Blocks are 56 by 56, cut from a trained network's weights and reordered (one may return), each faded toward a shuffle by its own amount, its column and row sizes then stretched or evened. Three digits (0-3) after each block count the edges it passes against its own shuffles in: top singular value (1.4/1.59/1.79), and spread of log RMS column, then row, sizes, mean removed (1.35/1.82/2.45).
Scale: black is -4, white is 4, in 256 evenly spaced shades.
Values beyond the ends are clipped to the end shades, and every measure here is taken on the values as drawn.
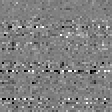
2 0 3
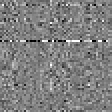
3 1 2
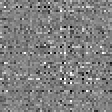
1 2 3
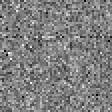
1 0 0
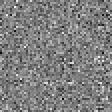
1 2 1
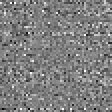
0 1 3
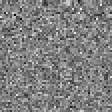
1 0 1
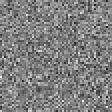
3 2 0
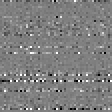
3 1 3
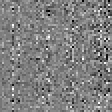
1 3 1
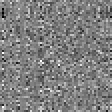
3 3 1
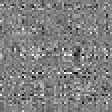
2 2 3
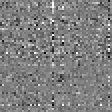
1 2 3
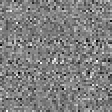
1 2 3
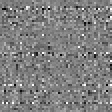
0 2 3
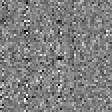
0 2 1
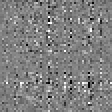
0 3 2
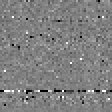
3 0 2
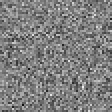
1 0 0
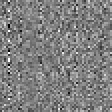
3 3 0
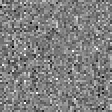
0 2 0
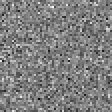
0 1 1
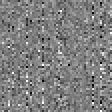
1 3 0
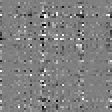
1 3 3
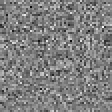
3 1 2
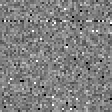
1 0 0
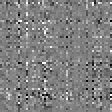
2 3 3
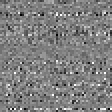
2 1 3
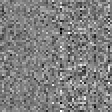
3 3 0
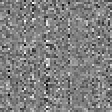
2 3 0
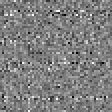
1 1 3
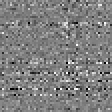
2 2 3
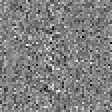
1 3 0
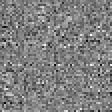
1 1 2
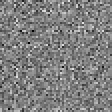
1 1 2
